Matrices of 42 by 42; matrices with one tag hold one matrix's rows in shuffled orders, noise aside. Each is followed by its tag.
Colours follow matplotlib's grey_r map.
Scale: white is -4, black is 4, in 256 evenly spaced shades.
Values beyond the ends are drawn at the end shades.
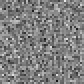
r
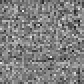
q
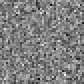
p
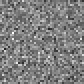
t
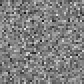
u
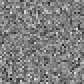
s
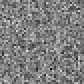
p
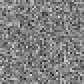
r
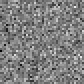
u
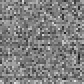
q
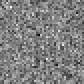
p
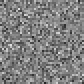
s
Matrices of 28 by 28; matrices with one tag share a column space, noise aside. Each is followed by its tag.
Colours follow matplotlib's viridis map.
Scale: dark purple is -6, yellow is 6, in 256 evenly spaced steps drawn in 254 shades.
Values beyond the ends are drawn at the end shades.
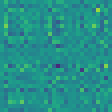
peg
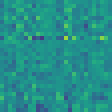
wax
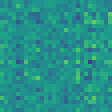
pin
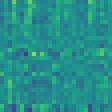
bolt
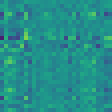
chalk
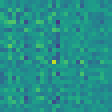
pin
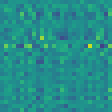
chalk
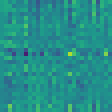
bolt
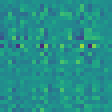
chalk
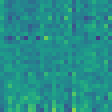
wax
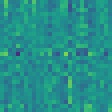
bolt
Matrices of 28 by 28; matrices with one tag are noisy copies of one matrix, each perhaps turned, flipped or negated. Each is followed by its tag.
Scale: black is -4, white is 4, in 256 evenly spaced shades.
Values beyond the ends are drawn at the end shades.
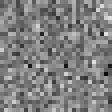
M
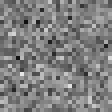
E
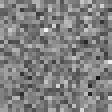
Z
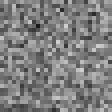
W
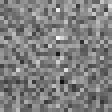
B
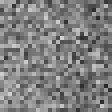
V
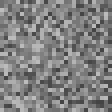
B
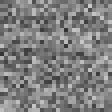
M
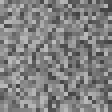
B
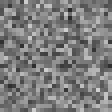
E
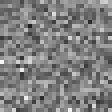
M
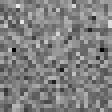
B
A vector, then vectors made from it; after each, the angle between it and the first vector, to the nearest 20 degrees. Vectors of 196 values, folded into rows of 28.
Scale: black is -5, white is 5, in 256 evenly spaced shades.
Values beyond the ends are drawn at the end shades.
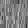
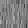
40 degrees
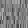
140 degrees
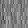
80 degrees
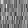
100 degrees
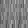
100 degrees
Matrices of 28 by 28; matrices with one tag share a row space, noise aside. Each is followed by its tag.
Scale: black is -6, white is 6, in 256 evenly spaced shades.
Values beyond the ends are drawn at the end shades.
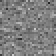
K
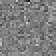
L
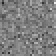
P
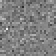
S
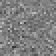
S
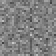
P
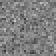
S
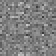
L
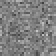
L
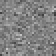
K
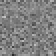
S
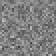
P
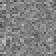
S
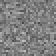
K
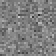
P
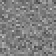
P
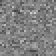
S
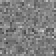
K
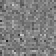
S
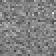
K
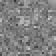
L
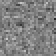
K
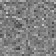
K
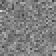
P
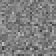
P
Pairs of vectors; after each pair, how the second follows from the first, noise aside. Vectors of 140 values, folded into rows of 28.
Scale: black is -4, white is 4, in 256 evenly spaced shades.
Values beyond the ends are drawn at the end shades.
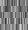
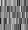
sign-scrambled.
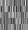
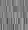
reversed, shrunk.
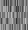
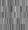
reversed, shrunk.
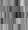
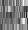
wrapped around, negated.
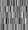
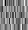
wrapped around.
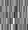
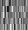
wrapped around, negated.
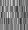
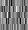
sign-scrambled.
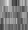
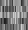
wrapped around, negated.
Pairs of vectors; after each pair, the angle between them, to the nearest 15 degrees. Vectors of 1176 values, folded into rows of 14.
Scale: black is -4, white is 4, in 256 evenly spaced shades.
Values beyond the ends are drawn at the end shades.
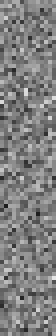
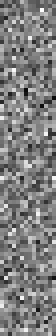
165 degrees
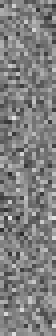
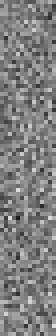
30 degrees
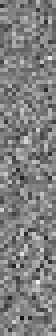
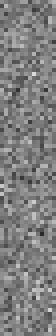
60 degrees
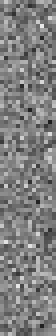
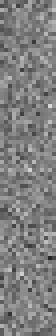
105 degrees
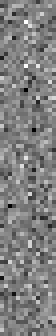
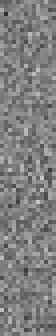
75 degrees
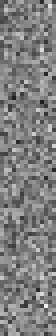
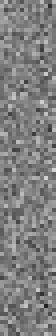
165 degrees
